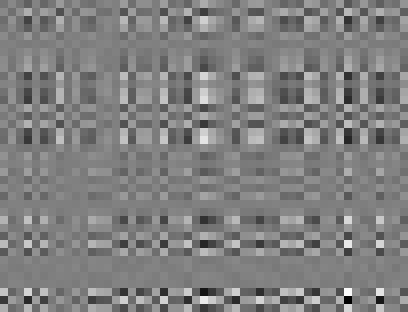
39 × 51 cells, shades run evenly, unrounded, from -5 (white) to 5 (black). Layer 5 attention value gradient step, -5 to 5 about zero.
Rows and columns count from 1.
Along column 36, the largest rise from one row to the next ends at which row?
38
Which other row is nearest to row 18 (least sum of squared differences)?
13
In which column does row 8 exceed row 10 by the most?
26
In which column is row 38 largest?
44
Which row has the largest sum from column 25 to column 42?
37
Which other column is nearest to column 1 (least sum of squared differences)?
12
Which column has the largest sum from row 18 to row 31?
35
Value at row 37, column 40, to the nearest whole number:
3
